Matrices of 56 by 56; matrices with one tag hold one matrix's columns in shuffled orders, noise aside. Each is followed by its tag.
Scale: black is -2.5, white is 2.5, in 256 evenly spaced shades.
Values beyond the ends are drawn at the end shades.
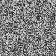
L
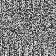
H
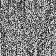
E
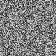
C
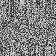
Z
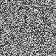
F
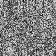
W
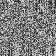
E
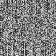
E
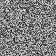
F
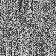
E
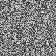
C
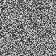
F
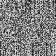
E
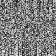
E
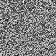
F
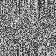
Z
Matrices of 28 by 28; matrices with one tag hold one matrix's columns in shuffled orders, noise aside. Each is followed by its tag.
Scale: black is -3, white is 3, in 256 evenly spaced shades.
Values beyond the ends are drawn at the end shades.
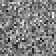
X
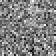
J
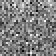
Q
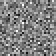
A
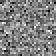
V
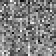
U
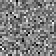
A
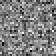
V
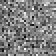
X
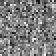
U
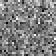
Q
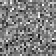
X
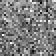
Q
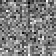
U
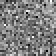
J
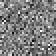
A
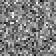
X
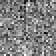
U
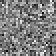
J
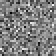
V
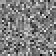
A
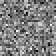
V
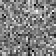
J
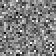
A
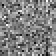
J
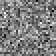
X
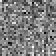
U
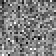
U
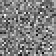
A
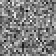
X
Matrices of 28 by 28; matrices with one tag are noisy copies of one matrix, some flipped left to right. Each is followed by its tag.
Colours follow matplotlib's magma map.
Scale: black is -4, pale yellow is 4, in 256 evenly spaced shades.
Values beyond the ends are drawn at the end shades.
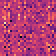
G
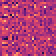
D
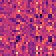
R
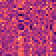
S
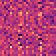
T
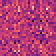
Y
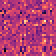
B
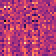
S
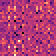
Y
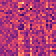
S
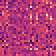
G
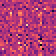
T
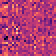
D
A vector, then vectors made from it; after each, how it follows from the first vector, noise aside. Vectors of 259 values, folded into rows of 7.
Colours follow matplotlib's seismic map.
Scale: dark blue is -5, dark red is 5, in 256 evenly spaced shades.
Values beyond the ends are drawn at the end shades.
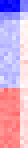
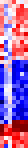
wrapped around, negated, scaled up.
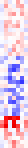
wrapped around, negated, partly zeroed.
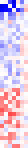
partly zeroed.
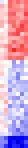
reversed.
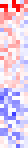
negated, partly zeroed.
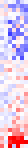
reversed, negated, partly zeroed.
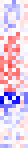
wrapped around, partly zeroed.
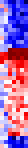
wrapped around, negated, scaled up.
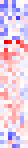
wrapped around, negated, partly zeroed.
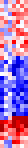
wrapped around, negated, scaled up.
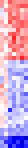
reversed.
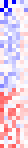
partly zeroed.
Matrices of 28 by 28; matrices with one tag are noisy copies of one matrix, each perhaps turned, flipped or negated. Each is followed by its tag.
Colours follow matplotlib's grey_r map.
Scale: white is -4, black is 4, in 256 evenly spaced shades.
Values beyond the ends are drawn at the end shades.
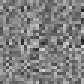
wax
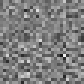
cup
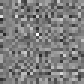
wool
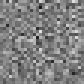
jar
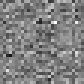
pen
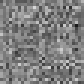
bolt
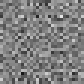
wool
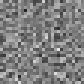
cup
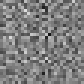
jar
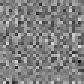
wool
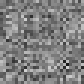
bolt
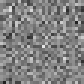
wool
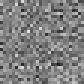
wool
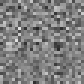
cup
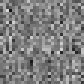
pen
